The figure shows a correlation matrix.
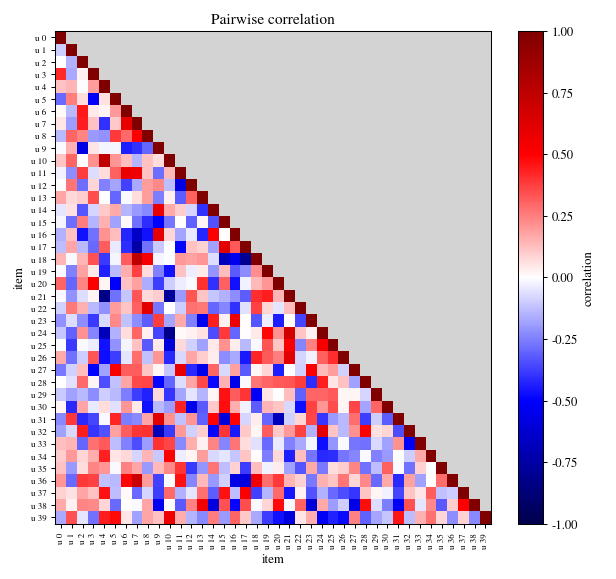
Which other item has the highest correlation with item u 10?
u 4
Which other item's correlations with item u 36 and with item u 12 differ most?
u 11
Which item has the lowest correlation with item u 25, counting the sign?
u 10
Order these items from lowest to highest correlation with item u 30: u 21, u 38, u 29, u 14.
u 38, u 21, u 14, u 29
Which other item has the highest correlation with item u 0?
u 3
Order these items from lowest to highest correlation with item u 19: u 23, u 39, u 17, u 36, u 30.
u 39, u 17, u 23, u 30, u 36
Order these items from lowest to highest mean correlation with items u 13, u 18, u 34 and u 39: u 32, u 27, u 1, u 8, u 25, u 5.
u 25, u 27, u 32, u 5, u 1, u 8
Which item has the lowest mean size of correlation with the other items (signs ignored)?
u 0
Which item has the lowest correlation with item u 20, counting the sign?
u 31
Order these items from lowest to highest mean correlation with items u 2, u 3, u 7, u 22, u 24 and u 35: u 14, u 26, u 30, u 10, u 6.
u 14, u 10, u 30, u 26, u 6
